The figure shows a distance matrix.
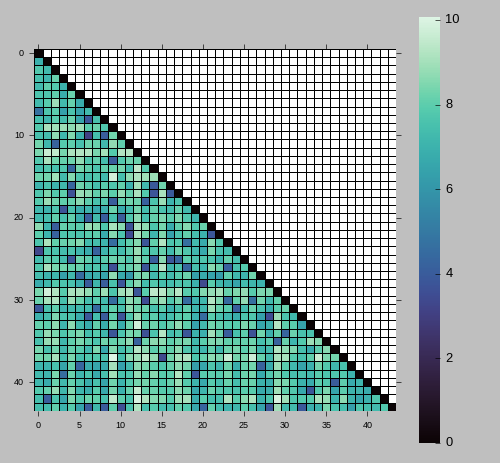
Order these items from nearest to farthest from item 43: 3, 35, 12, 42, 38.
38, 3, 42, 35, 12
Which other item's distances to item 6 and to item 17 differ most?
10
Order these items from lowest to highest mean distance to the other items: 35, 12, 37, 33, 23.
23, 33, 35, 37, 12
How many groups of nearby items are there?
12
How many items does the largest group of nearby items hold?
7
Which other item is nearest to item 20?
28
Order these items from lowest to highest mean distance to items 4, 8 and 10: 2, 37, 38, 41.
38, 41, 37, 2
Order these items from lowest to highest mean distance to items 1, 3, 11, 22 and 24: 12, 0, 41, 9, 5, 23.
0, 5, 41, 23, 9, 12
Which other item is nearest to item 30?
13
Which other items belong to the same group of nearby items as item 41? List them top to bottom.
33
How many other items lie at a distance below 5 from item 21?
3
